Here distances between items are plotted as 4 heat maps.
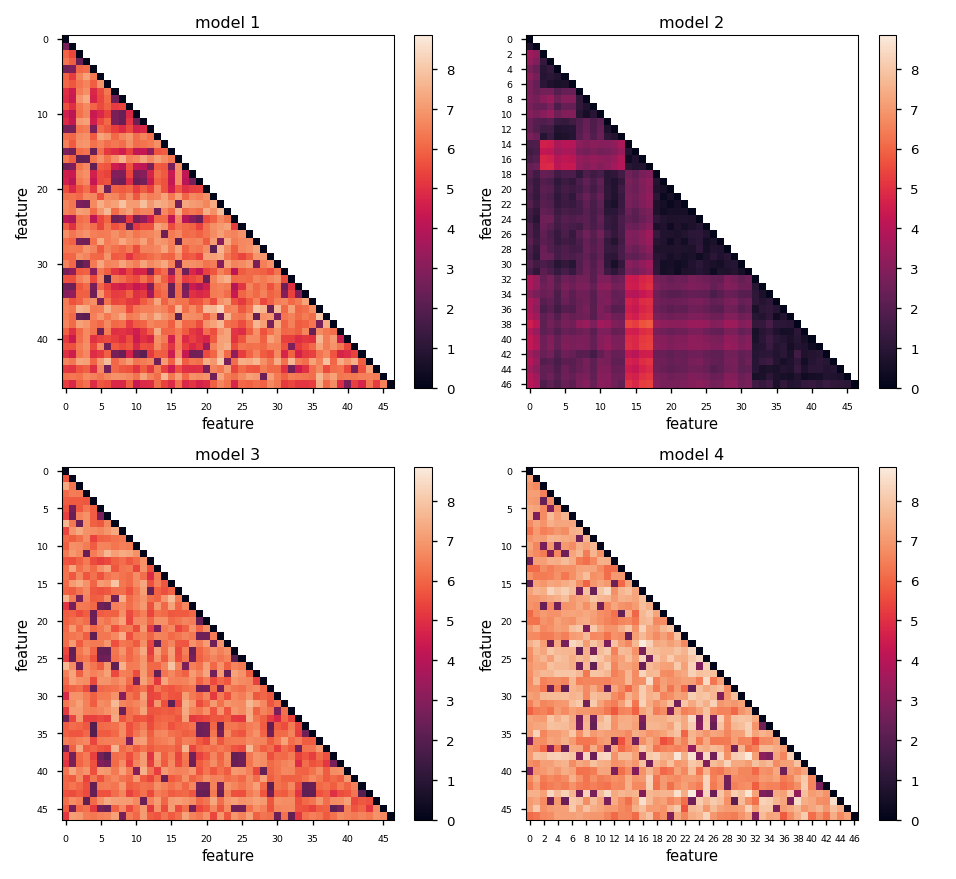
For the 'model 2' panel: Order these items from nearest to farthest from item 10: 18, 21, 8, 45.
8, 18, 21, 45
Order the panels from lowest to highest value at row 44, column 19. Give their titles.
model 2, model 1, model 3, model 4
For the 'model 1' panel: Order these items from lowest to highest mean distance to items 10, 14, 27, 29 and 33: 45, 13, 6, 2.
2, 6, 13, 45
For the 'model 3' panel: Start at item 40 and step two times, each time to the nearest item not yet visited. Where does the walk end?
10
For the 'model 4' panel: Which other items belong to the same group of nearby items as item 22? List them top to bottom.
14
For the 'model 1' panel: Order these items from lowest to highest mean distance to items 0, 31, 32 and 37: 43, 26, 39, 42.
42, 39, 26, 43
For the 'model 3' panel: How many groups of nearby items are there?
12
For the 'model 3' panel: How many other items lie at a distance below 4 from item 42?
8
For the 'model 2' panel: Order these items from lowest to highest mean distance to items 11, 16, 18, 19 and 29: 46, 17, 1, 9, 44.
1, 9, 17, 44, 46
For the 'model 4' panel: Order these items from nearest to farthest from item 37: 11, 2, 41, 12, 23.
11, 23, 2, 41, 12
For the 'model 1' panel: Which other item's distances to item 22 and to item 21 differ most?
28
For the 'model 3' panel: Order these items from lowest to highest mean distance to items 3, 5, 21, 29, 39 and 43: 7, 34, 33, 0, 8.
34, 33, 0, 7, 8
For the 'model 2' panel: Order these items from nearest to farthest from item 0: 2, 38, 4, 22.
22, 4, 2, 38
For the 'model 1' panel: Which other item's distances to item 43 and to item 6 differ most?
32
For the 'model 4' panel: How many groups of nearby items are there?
13
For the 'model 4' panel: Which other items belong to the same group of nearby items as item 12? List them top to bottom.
0, 15, 36, 40
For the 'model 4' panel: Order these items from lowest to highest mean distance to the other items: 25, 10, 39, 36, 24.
36, 24, 10, 39, 25
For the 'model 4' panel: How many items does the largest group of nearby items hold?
9
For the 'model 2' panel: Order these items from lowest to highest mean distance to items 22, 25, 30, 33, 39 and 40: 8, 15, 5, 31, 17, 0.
31, 5, 8, 0, 15, 17
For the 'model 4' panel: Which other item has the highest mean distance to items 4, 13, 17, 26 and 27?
23
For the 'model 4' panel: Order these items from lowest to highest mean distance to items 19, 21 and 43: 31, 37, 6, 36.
31, 36, 37, 6
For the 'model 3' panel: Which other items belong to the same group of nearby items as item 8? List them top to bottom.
30, 32, 46
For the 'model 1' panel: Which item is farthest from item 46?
36
